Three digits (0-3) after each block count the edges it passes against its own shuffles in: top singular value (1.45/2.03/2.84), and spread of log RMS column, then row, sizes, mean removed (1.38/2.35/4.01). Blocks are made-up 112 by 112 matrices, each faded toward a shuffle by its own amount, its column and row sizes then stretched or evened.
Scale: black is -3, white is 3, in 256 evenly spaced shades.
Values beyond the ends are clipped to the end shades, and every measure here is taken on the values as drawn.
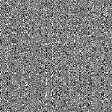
2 2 1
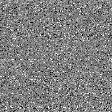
0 0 2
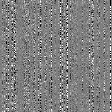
2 3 0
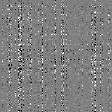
2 3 2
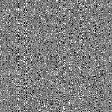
2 2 0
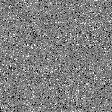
1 0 1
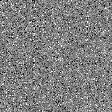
1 1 0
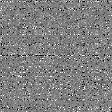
2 1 2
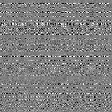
3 1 3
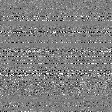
0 0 3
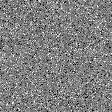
0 0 0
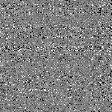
1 1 2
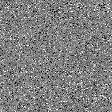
1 0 1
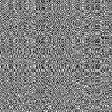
3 1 1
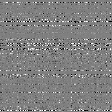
2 1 3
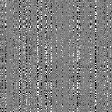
3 3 1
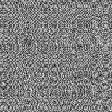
3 0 0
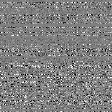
1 1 3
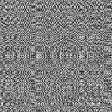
3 1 2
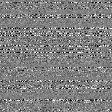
2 0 3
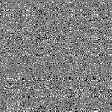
2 0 2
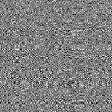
3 0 2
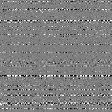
3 0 3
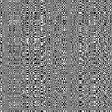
3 3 2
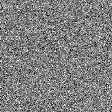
1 1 0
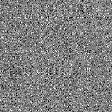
2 1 1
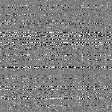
2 1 3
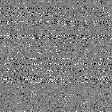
1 1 3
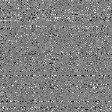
0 1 2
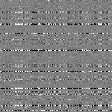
3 1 3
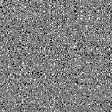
2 1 1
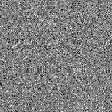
2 0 0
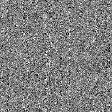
1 2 0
